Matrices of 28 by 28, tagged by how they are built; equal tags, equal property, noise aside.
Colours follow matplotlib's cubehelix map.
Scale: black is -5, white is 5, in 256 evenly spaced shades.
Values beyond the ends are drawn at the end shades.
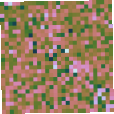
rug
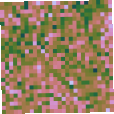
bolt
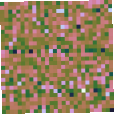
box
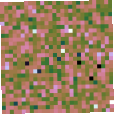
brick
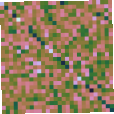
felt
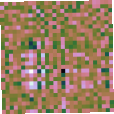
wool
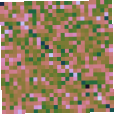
felt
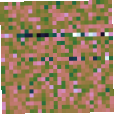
box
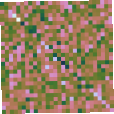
felt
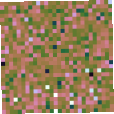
brick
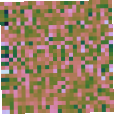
wool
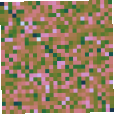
felt
